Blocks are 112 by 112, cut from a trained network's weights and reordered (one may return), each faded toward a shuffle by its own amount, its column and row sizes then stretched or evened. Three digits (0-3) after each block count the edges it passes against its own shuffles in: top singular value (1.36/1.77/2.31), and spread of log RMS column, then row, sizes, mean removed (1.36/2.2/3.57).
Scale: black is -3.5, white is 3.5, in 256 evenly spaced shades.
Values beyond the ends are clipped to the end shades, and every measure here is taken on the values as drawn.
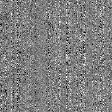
1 3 0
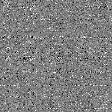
1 1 2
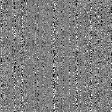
0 3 0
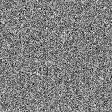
1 0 0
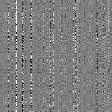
3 3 1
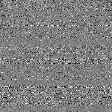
0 0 3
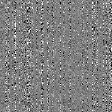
1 3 1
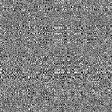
3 1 2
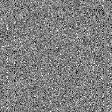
1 2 0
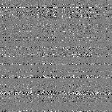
1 2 3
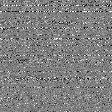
2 0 3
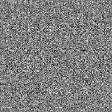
2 1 2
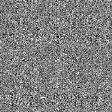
1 1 2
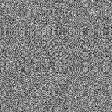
3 0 0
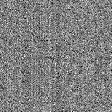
2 0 0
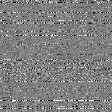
3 0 3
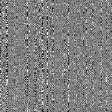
3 3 0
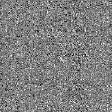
1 2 2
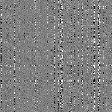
3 3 1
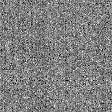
1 0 1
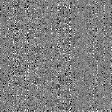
1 3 1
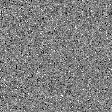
1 1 0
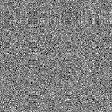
3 1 1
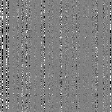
2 3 1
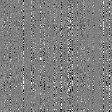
1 3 1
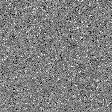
0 0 1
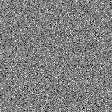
2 0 0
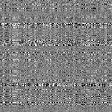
3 1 3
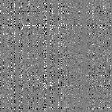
2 3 2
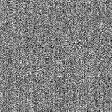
2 0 1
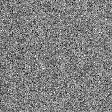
1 0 1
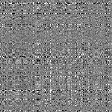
3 2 3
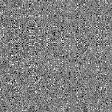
2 2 1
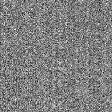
2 1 0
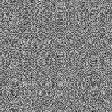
3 0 0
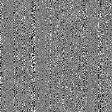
0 3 0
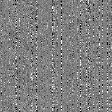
2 3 0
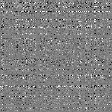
1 2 3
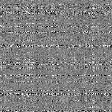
2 1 3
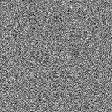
3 0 0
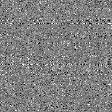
2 1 2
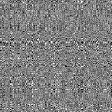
3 2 2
